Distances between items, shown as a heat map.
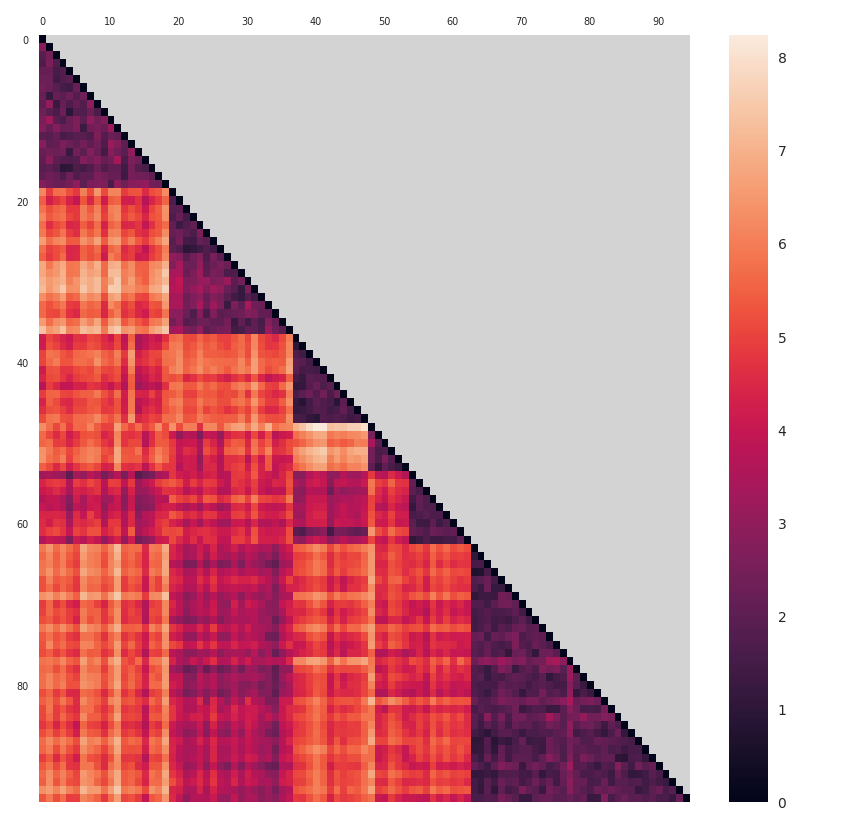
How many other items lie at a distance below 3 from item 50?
4
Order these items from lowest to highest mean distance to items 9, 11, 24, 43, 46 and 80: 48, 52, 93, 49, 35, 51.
35, 93, 49, 52, 51, 48
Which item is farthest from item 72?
11
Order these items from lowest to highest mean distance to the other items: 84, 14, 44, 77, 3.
84, 14, 77, 44, 3
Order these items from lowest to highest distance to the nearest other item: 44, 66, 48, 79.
66, 79, 44, 48
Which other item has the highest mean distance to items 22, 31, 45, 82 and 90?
48
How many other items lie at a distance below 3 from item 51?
5
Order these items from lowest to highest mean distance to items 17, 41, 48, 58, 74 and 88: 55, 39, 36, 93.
55, 93, 39, 36
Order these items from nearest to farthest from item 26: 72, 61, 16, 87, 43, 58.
72, 58, 87, 61, 16, 43
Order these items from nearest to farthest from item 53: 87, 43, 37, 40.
87, 37, 43, 40
